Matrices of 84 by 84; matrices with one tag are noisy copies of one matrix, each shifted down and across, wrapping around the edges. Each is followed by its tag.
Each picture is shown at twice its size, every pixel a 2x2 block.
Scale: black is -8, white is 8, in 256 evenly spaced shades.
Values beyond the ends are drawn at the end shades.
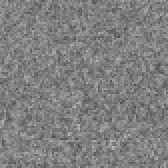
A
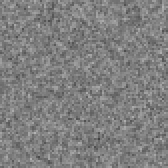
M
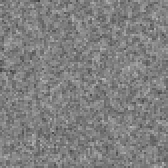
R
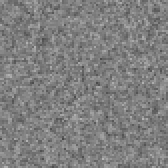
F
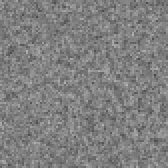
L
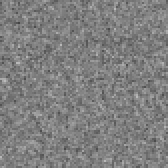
R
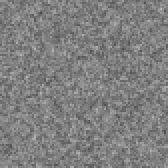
M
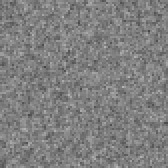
F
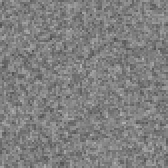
F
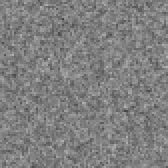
M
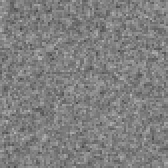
A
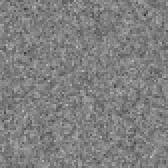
M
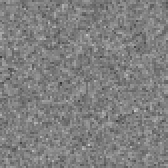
M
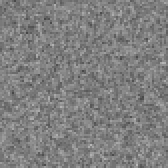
F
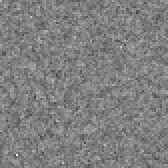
L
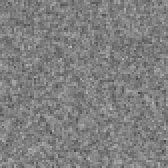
R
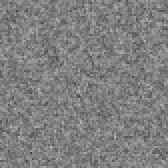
M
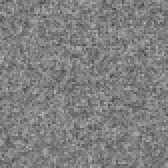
A
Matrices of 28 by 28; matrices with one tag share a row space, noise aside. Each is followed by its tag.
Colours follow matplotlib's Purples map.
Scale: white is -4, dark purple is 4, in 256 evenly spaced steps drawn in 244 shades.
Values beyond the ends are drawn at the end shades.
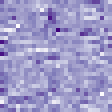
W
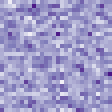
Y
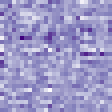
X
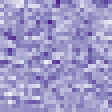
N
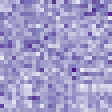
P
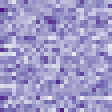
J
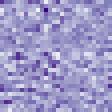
N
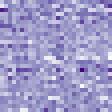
J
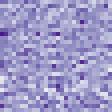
J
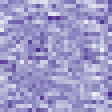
W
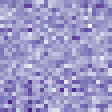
P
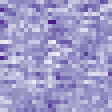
W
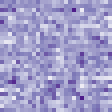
J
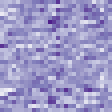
W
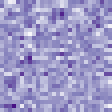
Y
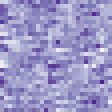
W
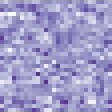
N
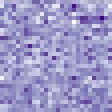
P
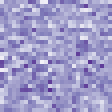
X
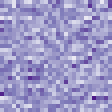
P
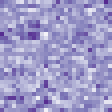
N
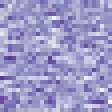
W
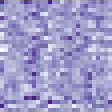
X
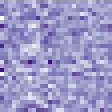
X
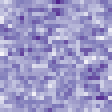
W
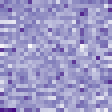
J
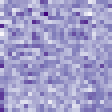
X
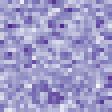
Y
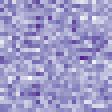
P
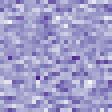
N
